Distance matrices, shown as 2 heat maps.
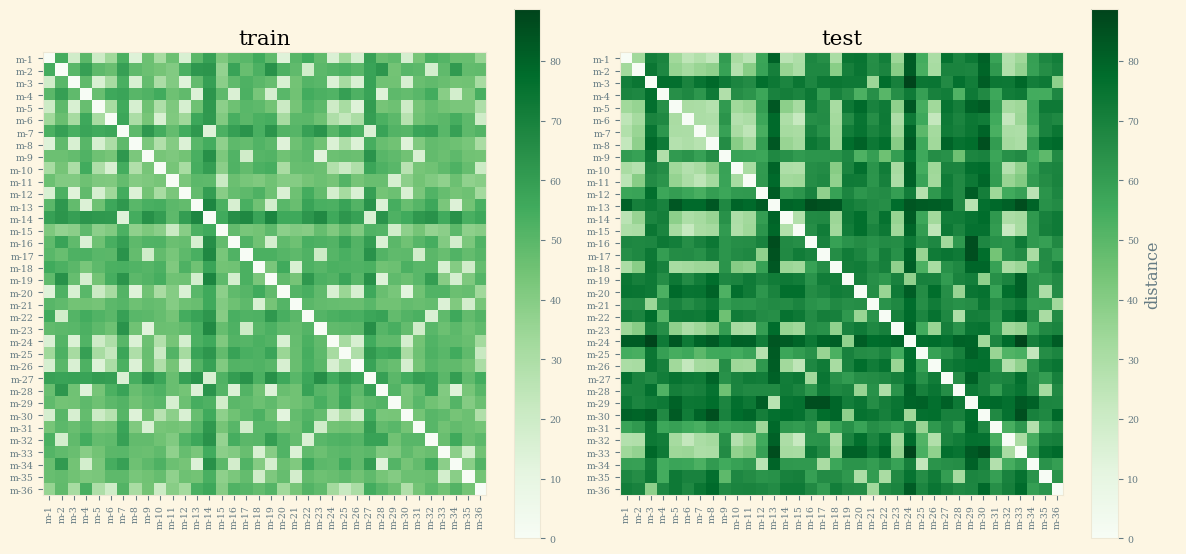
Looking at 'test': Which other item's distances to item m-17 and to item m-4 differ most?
m-9
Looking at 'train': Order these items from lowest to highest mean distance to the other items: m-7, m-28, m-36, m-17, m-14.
m-36, m-28, m-17, m-7, m-14
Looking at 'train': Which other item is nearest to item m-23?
m-9
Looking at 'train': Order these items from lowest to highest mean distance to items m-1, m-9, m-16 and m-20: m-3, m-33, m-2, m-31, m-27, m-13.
m-3, m-31, m-13, m-33, m-2, m-27
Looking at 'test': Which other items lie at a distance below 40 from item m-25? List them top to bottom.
m-12, m-17, m-31, m-34
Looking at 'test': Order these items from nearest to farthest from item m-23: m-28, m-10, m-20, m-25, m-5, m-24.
m-10, m-5, m-25, m-28, m-20, m-24
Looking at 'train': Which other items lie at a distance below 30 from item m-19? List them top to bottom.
m-4, m-13, m-16, m-28, m-34
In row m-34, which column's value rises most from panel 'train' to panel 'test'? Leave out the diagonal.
m-13
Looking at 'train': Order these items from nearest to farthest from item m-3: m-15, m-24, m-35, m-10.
m-24, m-10, m-15, m-35
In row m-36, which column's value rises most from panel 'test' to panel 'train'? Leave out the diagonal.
m-21
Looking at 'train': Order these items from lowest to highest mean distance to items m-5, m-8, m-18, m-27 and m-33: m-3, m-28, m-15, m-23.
m-3, m-15, m-28, m-23
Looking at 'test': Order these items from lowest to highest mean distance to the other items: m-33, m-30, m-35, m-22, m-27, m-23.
m-23, m-33, m-35, m-22, m-27, m-30
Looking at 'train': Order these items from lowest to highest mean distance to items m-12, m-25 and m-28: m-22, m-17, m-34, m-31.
m-34, m-31, m-17, m-22
